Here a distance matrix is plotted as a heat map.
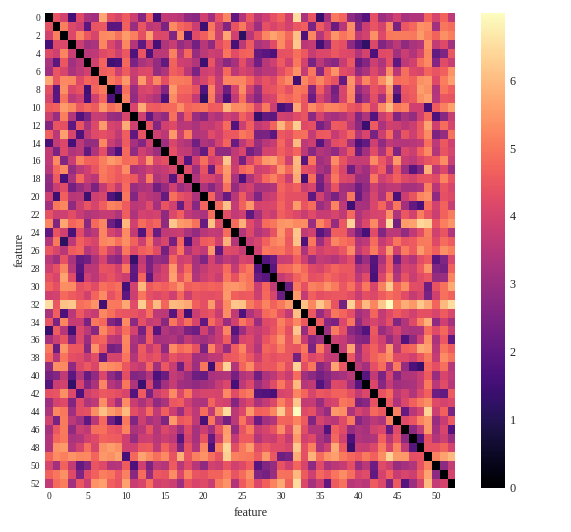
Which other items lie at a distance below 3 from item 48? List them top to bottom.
17, 21, 39, 47
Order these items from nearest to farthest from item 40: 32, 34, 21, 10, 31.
34, 21, 31, 10, 32
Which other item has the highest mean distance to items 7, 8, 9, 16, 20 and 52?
49
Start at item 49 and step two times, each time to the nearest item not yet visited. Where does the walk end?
30
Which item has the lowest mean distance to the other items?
40
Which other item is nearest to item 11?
27
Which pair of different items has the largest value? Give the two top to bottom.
32, 44
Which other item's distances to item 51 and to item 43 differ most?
42
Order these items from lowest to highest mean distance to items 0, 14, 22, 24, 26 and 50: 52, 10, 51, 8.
8, 52, 51, 10
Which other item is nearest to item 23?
9
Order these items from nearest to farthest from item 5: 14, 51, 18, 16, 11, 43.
11, 14, 43, 18, 51, 16
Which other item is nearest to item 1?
20
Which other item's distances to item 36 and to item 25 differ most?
2
